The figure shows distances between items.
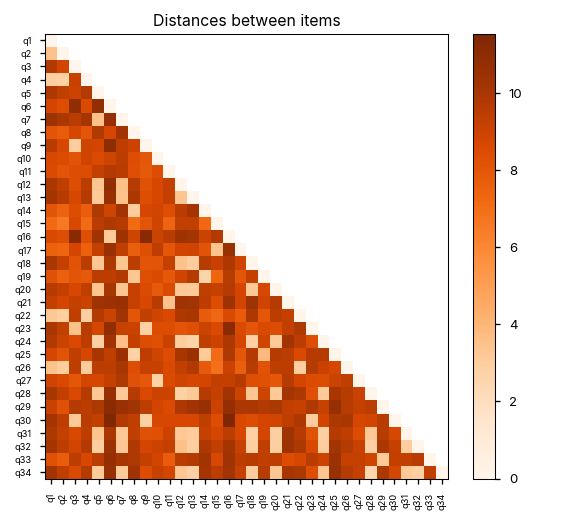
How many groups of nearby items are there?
9
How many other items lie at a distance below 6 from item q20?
10
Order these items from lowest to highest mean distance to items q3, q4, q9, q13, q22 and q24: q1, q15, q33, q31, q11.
q31, q1, q15, q11, q33
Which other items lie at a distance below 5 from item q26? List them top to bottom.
q1, q2, q4, q22
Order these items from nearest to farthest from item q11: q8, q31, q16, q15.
q15, q8, q31, q16
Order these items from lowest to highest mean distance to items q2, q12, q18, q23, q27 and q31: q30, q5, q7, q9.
q5, q7, q9, q30
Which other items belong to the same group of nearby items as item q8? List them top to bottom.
q14, q19, q25
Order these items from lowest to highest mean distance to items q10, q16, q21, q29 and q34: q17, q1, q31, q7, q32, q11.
q11, q31, q32, q7, q1, q17
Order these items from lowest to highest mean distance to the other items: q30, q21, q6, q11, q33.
q11, q30, q33, q21, q6
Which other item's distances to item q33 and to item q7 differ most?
q29
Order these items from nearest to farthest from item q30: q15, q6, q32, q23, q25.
q23, q15, q32, q25, q6
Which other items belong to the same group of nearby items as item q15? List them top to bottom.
q17
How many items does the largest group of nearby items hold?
11
